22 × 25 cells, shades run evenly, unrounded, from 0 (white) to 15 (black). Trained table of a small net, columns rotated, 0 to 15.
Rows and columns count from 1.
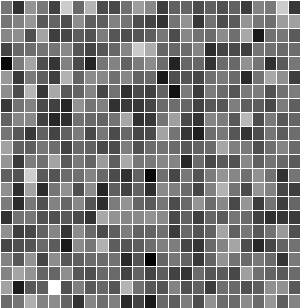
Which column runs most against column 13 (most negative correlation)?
18
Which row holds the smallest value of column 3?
13
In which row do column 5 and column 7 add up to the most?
5
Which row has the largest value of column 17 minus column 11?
9
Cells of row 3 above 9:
12
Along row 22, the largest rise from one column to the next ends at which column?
11
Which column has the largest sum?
17
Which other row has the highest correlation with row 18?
8
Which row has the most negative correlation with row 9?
4
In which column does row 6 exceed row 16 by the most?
14
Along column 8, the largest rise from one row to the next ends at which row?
2
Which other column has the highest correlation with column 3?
22
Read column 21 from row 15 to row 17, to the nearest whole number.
6 9 8
